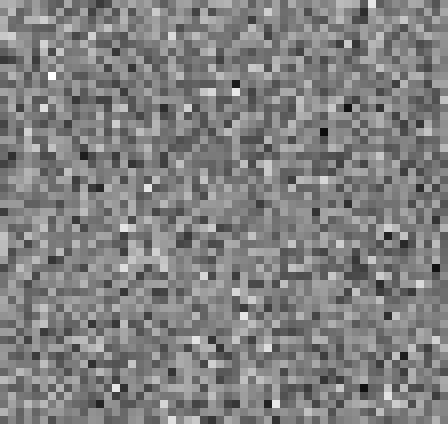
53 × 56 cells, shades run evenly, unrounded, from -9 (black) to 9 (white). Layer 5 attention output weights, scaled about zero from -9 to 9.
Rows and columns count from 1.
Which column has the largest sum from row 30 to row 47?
31
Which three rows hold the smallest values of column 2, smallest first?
20, 8, 32
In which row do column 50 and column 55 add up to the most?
43
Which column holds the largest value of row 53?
22
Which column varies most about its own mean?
16
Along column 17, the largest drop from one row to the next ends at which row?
28
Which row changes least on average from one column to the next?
25
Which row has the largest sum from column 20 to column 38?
34
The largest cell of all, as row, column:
10, 7
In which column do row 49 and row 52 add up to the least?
46
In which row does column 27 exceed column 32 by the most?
12
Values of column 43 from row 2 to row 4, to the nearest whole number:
3 4 -1
